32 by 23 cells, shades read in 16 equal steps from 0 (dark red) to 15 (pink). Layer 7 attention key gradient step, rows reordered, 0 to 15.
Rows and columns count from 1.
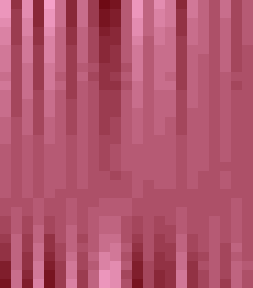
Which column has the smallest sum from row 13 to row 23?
10
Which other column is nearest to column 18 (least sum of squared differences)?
16
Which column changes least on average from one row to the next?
20
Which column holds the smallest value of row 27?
5
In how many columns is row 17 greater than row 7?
8
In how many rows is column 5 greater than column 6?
17
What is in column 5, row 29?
3
